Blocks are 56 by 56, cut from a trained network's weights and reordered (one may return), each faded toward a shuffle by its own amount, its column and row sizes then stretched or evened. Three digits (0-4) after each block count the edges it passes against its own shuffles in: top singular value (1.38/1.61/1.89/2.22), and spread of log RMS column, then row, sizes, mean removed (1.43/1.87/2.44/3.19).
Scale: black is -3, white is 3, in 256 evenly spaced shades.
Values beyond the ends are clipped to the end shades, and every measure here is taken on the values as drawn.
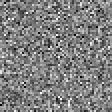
1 0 0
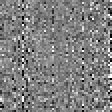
3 4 0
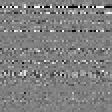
4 0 4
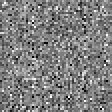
2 1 0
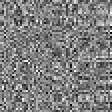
4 2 0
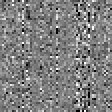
1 4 1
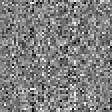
3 2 1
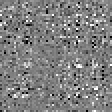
0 3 3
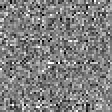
2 1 2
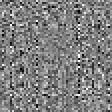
3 3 0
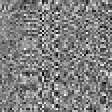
4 3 0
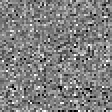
1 2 2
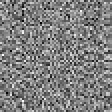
4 1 0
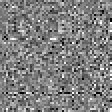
3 2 2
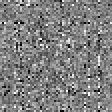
0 3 2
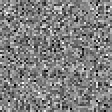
2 1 0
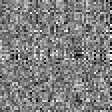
3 2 1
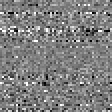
1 0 4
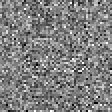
1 0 1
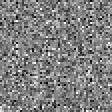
0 2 1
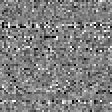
1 0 3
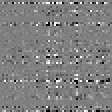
3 2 4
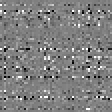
1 3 4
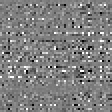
0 2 4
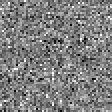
0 0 1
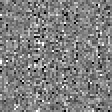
0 3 0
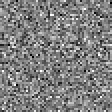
1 0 1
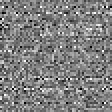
3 0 3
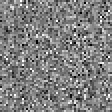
0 2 0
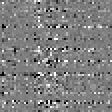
1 3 4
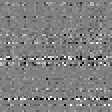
2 1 4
